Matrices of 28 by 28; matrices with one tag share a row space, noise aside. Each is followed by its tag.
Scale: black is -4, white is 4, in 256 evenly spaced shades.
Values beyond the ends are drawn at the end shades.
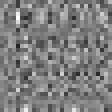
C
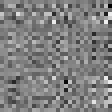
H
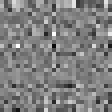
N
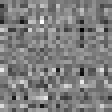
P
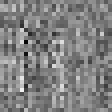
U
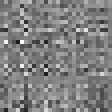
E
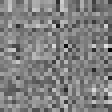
H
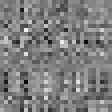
E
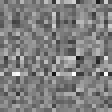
N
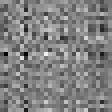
E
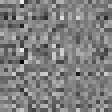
U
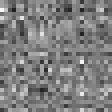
P
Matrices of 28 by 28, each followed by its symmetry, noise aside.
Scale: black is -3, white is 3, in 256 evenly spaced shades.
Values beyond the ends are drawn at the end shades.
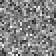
symmetric across the other diagonal.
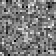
symmetric across the other diagonal.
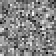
symmetric across the other diagonal.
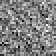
antisymmetric.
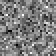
symmetric.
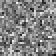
symmetric.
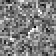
symmetric.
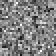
same after a half turn.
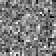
mirrored top to bottom.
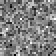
symmetric.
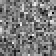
symmetric across the other diagonal.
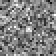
symmetric.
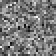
symmetric across the other diagonal.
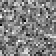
no symmetry.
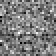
mirrored left to right.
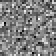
antisymmetric.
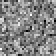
symmetric.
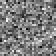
no symmetry.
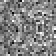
mirrored top to bottom.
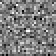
mirrored left to right.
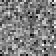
antisymmetric.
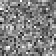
symmetric across the other diagonal.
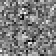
same after a half turn.
